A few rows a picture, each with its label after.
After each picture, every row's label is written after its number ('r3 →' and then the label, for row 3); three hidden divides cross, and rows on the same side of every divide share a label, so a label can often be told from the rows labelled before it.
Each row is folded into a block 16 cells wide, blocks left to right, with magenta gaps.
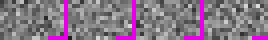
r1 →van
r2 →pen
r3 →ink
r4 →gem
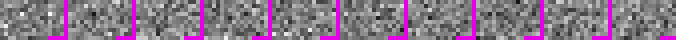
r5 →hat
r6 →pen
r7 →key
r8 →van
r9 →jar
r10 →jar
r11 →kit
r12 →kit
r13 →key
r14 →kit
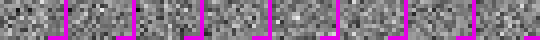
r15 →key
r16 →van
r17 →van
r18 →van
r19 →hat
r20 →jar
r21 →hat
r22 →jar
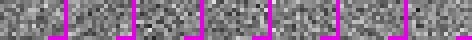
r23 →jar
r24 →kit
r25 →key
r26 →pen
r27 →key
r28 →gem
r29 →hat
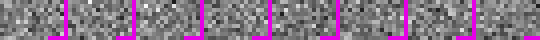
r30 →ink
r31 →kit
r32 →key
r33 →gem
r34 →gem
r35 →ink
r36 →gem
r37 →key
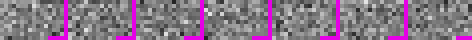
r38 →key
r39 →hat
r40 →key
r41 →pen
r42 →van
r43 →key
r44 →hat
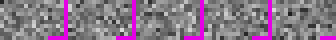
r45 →gem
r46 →gem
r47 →pen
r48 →hat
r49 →key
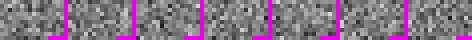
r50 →hat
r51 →jar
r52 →pen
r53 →gem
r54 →van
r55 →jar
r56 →gem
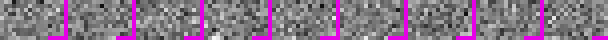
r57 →pen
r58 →gem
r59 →jar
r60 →van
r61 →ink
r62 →key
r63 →kit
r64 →pen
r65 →ink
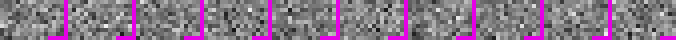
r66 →gem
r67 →pen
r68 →pen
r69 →kit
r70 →kit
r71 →ink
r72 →jar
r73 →key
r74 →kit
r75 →kit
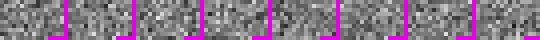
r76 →hat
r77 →jar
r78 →hat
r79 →key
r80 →jar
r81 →gem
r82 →hat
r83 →pen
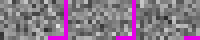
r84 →pen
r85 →ink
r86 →pen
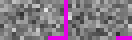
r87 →key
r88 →pen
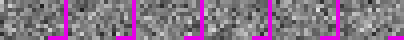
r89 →key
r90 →jar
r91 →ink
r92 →key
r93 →hat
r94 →van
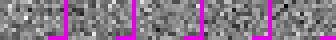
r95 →key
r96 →van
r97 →pen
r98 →kit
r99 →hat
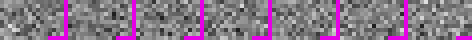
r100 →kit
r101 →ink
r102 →pen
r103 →pen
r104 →kit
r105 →ink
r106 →hat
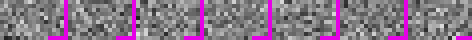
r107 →gem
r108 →kit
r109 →hat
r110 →jar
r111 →pen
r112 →ink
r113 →jar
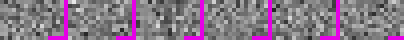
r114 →gem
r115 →kit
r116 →kit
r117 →pen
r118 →ink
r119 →kit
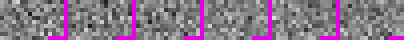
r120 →hat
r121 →ink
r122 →kit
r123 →hat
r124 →kit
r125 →kit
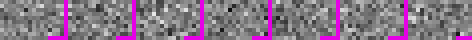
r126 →jar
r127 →gem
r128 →van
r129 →gem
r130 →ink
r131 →key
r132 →kit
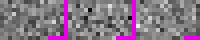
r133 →hat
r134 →jar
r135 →gem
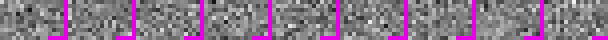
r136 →key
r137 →kit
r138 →jar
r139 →hat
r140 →key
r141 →van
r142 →hat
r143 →jar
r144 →gem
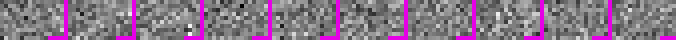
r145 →van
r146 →van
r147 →ink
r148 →van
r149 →key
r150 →key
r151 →van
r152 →jar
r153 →pen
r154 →van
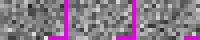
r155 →key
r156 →van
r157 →hat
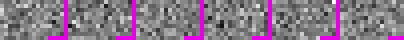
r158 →gem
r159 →ink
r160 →key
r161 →hat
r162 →gem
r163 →pen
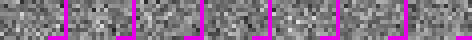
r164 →ink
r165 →jar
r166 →hat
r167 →jar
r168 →ink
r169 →jar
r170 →ink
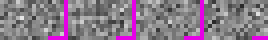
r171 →hat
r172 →key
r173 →kit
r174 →ink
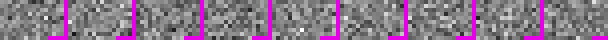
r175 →pen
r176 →jar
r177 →ink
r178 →hat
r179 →hat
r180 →key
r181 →pen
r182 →hat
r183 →gem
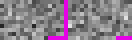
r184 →kit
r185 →jar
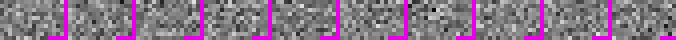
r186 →pen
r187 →gem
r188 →hat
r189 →key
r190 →pen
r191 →key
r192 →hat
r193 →gem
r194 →kit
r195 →hat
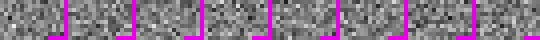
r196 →pen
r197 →key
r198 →ink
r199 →hat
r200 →gem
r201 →van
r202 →jar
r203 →kit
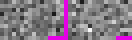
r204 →jar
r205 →van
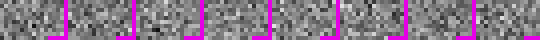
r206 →kit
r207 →kit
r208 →pen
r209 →hat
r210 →gem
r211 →key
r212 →kit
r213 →gem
